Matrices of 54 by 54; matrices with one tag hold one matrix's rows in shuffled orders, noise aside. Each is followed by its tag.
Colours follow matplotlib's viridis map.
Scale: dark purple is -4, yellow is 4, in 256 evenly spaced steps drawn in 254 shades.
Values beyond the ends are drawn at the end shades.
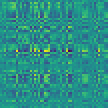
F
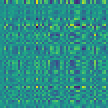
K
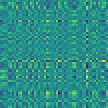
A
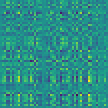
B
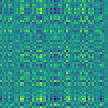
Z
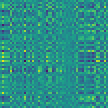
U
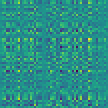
B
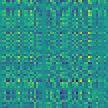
B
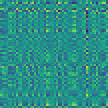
A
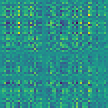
B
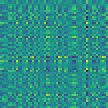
A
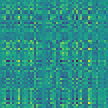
B
